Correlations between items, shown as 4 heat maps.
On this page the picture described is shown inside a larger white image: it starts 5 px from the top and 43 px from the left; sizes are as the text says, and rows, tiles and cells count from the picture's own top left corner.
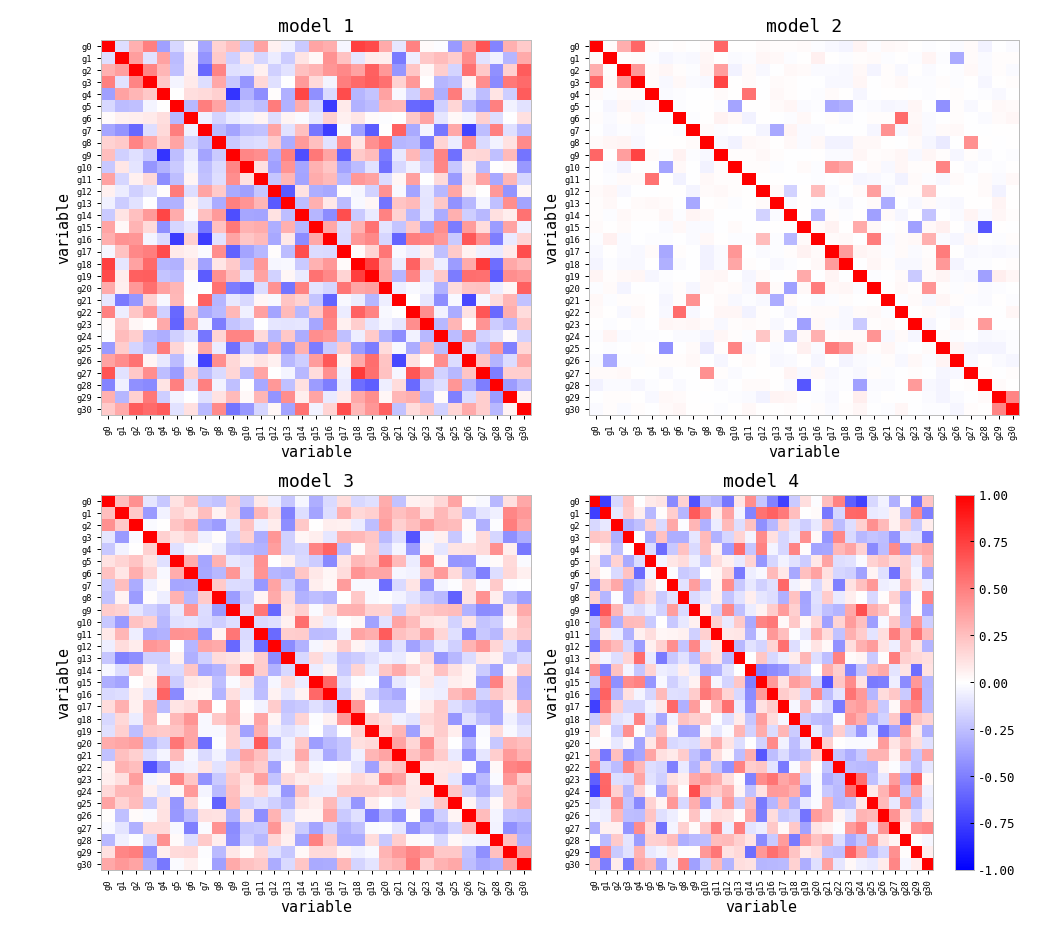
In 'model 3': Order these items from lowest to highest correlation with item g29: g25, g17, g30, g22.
g17, g25, g30, g22
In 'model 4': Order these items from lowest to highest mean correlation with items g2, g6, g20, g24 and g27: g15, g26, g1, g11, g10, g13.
g15, g13, g10, g1, g11, g26
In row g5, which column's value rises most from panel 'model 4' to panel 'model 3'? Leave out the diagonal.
g23
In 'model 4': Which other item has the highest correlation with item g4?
g13
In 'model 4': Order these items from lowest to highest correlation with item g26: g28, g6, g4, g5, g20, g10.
g4, g6, g10, g28, g5, g20
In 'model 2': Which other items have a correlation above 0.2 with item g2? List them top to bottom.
g0, g3, g9
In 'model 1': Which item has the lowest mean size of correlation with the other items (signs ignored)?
g6
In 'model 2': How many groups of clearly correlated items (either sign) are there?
10
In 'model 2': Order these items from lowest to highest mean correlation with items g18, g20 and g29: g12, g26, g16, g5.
g5, g26, g12, g16
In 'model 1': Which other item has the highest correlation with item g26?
g16
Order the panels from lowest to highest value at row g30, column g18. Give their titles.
model 3, model 2, model 4, model 1
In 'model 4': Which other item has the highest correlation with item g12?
g17
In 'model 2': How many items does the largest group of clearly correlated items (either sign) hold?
5
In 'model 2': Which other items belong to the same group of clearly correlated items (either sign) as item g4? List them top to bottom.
g11
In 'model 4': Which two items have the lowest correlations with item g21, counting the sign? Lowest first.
g15, g1
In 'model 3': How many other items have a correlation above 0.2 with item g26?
3
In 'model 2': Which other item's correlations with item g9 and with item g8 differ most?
g3
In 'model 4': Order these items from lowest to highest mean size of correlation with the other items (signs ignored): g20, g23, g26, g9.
g20, g26, g9, g23
